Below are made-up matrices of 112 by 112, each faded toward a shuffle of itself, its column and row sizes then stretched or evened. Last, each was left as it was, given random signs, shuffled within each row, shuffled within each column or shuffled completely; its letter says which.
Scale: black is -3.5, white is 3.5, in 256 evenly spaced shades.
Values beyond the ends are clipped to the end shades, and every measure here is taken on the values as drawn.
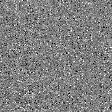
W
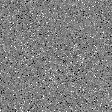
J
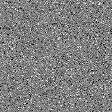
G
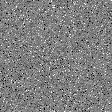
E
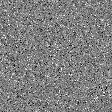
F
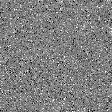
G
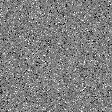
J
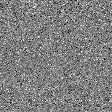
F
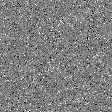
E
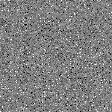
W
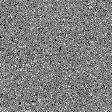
W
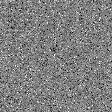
J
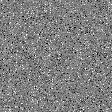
F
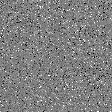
W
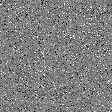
E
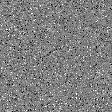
G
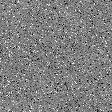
E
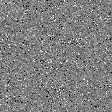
G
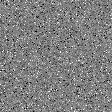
E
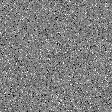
E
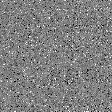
G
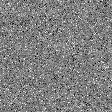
E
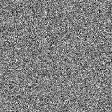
G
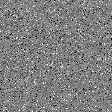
G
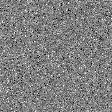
J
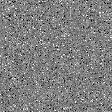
G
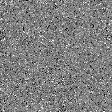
G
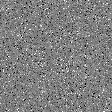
J
